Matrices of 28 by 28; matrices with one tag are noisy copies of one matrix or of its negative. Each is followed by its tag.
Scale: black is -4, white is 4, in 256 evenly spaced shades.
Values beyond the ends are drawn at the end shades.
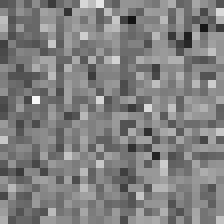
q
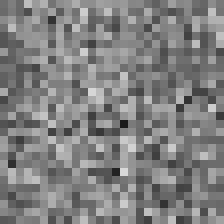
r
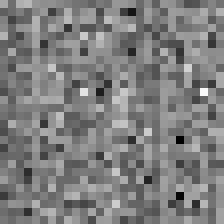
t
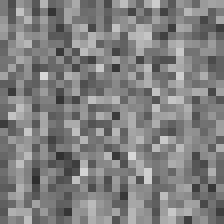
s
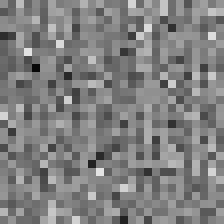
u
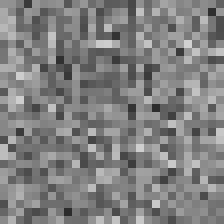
r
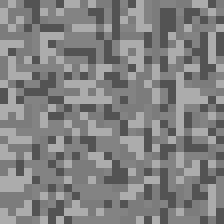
t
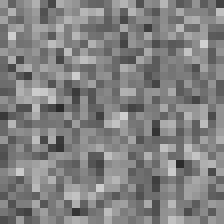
t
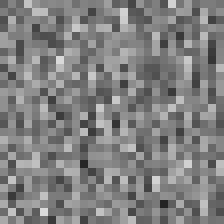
u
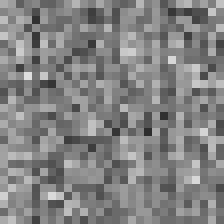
t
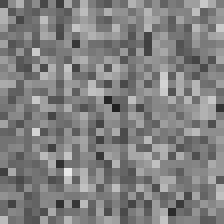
q
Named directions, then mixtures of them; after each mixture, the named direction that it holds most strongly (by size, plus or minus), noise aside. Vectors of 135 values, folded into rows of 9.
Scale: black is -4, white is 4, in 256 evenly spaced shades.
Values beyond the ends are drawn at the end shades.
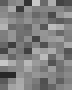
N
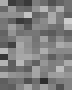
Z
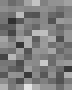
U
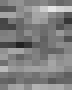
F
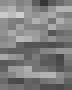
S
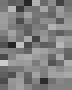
N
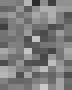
N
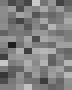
N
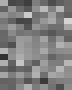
Z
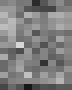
U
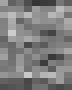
S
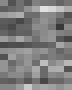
F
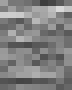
S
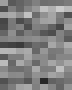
Z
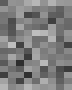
U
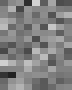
N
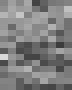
S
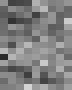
Z
